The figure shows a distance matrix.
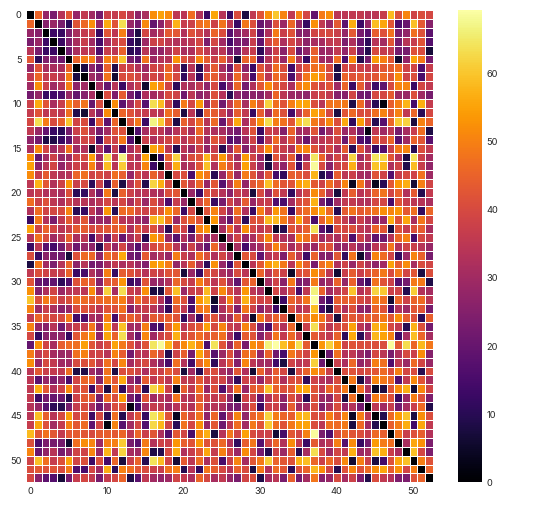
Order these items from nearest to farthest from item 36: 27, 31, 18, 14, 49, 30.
27, 14, 30, 49, 31, 18
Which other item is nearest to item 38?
18
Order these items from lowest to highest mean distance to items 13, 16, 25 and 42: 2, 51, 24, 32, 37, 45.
45, 2, 24, 32, 51, 37
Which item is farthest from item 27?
12
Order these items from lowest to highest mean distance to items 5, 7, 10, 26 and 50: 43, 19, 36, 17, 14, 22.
19, 14, 43, 22, 36, 17
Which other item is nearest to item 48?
5
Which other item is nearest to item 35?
49
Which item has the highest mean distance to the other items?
37
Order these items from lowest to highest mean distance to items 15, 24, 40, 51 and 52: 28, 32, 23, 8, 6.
6, 8, 32, 28, 23
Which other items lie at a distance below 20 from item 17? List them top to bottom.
16, 31, 35, 49
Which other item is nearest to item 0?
28
